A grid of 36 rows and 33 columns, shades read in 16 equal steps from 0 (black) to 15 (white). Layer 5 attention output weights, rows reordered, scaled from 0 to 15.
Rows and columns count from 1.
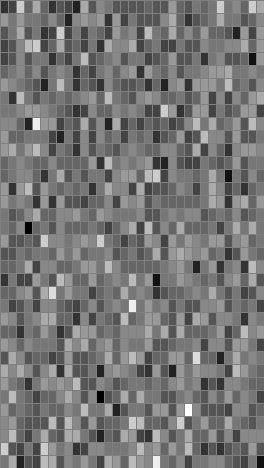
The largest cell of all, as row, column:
32, 24
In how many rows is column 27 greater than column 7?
20
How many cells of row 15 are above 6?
18
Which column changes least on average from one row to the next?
9
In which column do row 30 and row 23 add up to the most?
7
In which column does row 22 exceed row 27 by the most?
8
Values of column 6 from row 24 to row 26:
8 10 9
